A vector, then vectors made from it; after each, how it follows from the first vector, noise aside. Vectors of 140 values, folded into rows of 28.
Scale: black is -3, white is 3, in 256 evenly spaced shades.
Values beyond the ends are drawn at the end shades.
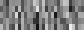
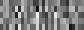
negated.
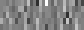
reversed, negated, partly zeroed.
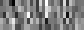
reversed, negated.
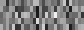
sign-scrambled.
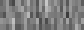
reversed, negated, shrunk.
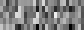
sign-scrambled.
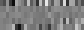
reversed, negated, partly zeroed.
